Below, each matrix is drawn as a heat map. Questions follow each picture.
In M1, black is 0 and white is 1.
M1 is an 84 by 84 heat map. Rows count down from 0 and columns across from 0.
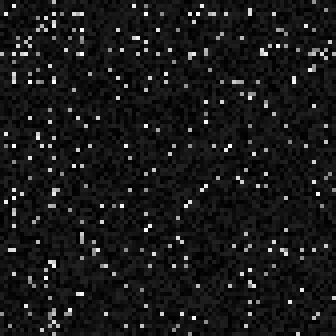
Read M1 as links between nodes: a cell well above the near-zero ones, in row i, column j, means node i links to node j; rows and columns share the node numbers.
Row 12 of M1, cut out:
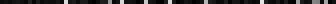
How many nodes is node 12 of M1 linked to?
11
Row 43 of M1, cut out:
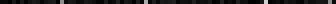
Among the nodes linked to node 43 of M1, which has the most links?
node 36
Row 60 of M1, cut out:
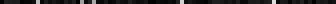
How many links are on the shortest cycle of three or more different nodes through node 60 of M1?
3
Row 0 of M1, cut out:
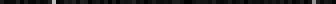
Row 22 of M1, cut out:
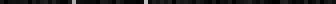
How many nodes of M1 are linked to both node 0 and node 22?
0
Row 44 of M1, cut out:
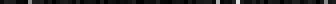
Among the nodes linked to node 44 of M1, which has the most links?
node 7
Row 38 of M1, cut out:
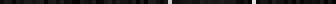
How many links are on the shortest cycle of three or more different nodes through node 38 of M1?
6
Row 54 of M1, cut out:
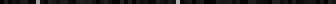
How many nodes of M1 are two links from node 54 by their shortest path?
10
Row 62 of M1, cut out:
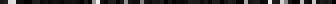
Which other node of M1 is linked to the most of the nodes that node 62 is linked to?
node 81
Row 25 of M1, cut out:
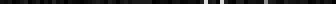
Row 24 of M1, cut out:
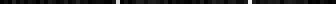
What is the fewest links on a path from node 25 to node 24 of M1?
5
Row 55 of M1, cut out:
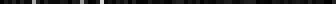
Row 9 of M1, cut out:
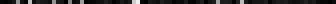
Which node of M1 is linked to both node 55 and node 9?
node 20
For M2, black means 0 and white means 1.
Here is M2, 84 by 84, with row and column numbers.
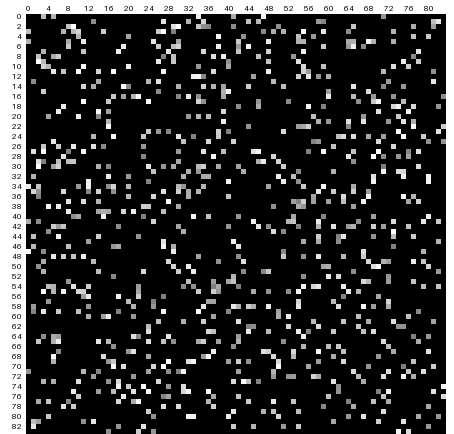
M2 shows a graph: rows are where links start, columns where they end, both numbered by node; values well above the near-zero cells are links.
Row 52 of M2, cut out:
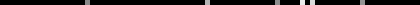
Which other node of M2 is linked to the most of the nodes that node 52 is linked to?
node 66
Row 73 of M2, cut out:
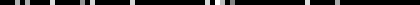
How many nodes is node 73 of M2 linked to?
12
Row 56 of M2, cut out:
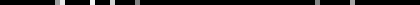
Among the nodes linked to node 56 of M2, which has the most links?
node 27
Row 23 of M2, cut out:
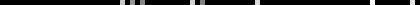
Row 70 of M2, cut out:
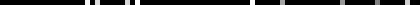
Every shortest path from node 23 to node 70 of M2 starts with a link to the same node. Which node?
node 24
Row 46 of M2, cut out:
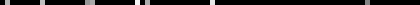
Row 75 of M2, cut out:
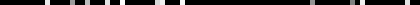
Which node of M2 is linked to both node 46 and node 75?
node 17
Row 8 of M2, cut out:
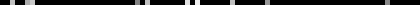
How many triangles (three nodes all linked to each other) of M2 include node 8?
8
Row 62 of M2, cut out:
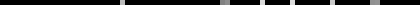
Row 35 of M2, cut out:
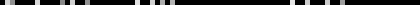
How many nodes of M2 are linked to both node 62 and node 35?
1
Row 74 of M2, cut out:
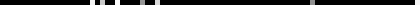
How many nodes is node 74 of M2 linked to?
7
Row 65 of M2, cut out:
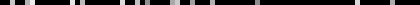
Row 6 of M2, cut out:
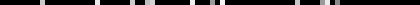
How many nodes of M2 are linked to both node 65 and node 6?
3
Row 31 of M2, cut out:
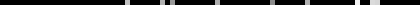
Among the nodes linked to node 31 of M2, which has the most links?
node 54
